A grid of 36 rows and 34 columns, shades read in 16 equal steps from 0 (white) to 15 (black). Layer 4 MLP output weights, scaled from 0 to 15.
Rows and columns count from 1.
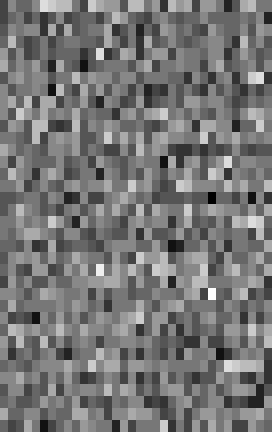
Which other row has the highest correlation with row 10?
7
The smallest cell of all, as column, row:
27, 25
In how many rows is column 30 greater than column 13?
17
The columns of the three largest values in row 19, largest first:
10, 22, 16
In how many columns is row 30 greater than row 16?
22
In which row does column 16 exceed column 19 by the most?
4
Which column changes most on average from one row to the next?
32
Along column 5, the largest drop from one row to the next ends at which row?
28
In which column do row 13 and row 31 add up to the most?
34
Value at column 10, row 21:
9
